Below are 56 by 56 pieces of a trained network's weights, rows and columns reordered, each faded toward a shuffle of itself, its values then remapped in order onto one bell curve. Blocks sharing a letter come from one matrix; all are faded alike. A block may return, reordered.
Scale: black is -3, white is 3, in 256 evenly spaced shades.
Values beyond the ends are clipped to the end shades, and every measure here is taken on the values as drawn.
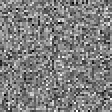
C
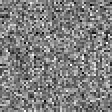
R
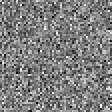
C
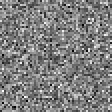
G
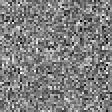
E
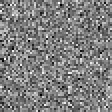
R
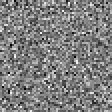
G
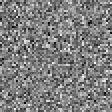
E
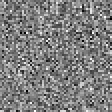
R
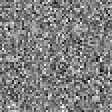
R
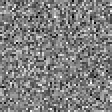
G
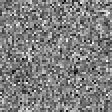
G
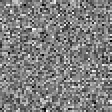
C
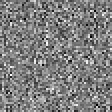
R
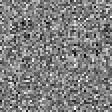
R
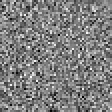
C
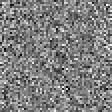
E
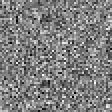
R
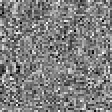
C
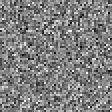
G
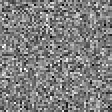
R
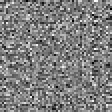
C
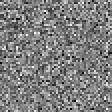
R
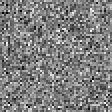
E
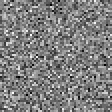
G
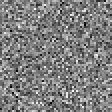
E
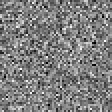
C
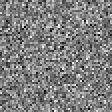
G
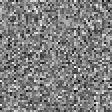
E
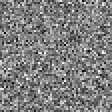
G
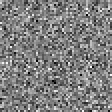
E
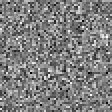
C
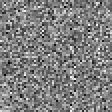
E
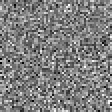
G
